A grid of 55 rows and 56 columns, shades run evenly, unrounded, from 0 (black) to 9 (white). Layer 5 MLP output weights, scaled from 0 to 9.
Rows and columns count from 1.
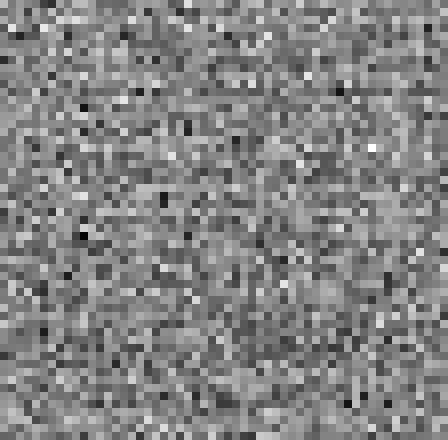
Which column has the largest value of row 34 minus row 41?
21
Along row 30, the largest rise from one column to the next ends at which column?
12
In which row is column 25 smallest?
50
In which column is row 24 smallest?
56
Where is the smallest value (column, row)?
11, 30
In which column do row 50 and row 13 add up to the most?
45
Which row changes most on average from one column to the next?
37
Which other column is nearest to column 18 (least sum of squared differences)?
52
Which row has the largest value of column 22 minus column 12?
20
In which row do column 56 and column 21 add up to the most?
34
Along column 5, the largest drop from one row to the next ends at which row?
29
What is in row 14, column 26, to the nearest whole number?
6
